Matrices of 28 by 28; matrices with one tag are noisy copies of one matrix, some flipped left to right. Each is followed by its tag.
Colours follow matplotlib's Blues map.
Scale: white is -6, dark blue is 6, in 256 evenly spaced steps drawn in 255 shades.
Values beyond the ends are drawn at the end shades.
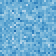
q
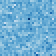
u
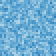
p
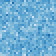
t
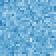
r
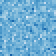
q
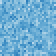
p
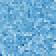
u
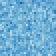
q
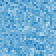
t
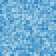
q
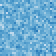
p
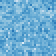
r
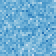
u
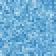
r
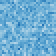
t
